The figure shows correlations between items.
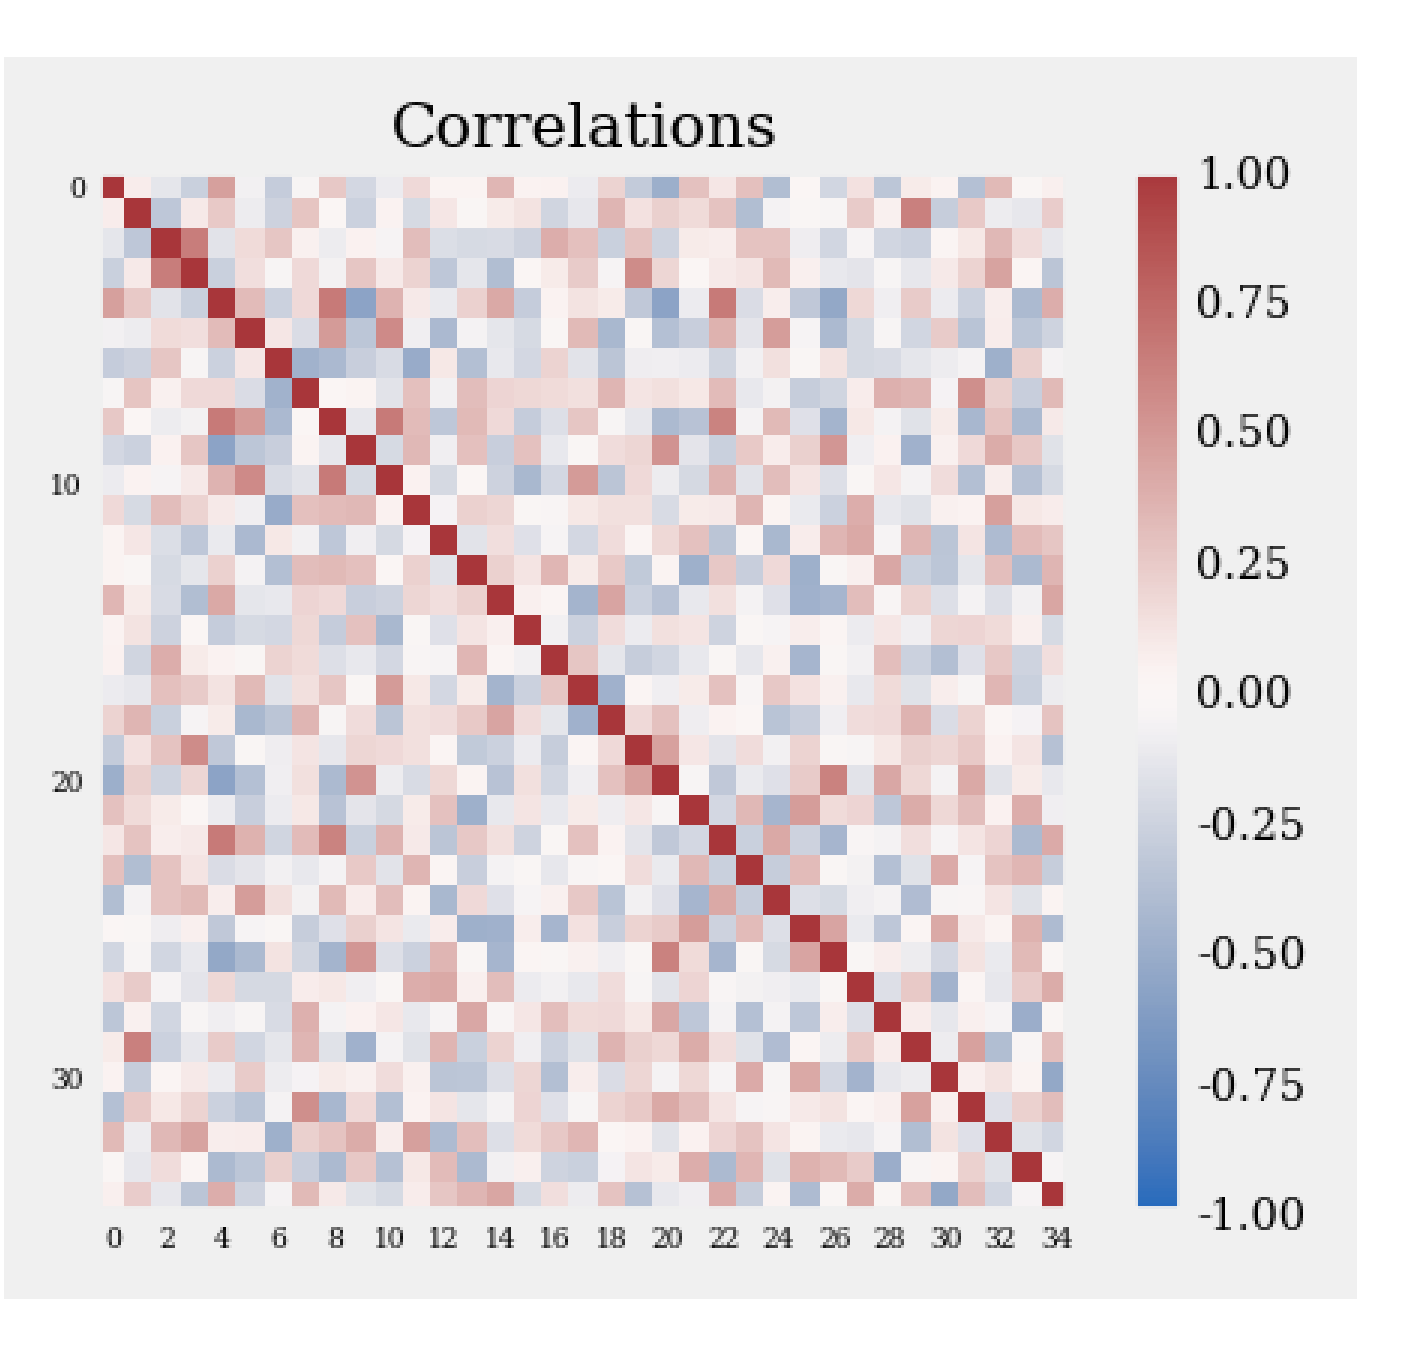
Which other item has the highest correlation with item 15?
9
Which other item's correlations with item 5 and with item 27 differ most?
12
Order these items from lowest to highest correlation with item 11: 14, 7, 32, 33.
33, 14, 7, 32
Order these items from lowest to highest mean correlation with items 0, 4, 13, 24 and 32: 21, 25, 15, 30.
25, 21, 30, 15
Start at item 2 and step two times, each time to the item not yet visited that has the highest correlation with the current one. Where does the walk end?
19
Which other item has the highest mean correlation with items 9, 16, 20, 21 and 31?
26
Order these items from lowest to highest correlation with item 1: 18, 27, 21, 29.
21, 27, 18, 29
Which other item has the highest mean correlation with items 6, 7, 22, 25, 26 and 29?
31
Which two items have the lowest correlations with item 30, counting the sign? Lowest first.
34, 27
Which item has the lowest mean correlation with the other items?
6
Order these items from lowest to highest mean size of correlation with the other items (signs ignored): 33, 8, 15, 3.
15, 3, 33, 8
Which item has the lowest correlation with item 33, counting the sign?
28
